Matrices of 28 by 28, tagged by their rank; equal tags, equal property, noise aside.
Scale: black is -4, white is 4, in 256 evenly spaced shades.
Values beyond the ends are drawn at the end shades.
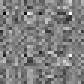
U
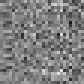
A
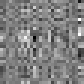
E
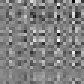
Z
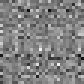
A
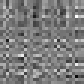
E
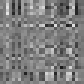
Z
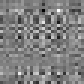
Z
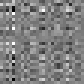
Z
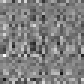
E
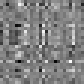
E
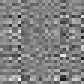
Z
